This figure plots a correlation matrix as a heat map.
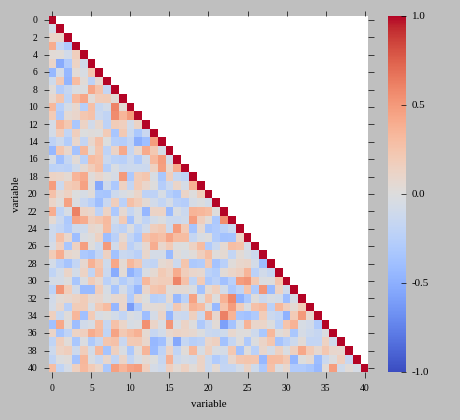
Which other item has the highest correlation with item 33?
23
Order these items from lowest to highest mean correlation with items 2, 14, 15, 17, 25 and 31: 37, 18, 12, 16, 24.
37, 18, 24, 12, 16
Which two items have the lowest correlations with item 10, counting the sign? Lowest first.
33, 29
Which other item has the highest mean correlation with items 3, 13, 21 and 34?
22
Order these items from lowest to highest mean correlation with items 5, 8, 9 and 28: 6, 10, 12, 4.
12, 4, 6, 10
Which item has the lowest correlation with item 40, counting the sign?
34
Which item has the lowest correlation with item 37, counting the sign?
16
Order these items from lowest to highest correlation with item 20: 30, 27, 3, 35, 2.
30, 35, 3, 2, 27
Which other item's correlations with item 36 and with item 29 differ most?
8
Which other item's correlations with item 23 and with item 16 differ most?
32
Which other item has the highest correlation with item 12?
35
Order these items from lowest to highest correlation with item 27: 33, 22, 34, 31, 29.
29, 22, 34, 33, 31
